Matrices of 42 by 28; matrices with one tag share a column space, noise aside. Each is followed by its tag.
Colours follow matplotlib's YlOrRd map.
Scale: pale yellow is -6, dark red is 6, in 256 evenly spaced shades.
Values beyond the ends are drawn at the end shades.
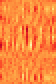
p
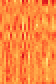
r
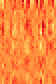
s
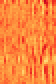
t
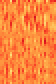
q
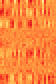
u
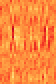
p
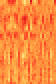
r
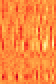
p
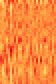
t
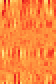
u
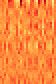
s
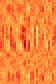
p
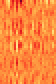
s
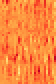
t
